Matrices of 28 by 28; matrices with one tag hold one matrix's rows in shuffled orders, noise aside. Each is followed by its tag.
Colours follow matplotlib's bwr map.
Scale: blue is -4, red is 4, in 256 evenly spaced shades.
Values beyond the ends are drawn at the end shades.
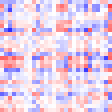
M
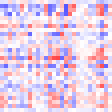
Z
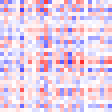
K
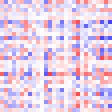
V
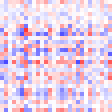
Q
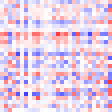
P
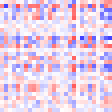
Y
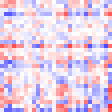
M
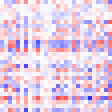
P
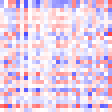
P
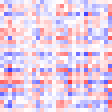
M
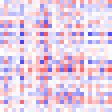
K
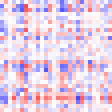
Q
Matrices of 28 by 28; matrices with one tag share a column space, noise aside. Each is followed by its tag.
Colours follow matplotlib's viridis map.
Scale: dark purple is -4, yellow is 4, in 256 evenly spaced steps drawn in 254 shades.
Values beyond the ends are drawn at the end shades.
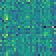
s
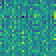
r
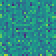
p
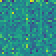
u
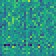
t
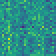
s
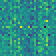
s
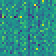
r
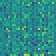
p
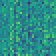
p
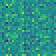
p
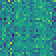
u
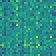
t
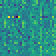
r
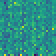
p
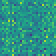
p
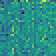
u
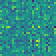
s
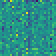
u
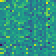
t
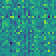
r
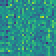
r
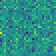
s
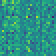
r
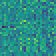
s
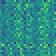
t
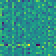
t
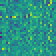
r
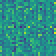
s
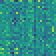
u
